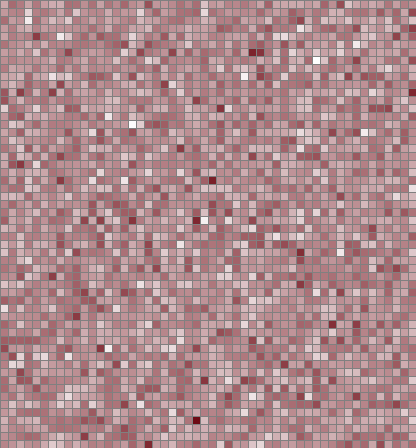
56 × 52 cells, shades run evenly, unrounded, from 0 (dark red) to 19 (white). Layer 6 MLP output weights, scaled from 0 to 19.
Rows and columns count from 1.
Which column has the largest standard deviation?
38
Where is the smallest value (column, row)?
25, 53
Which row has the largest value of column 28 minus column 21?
35
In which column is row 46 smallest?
36
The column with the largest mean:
31
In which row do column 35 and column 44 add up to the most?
47
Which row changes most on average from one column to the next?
27
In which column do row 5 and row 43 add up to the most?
8
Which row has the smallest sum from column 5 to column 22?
6
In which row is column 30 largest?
26
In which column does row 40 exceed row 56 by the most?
19
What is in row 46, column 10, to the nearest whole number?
12
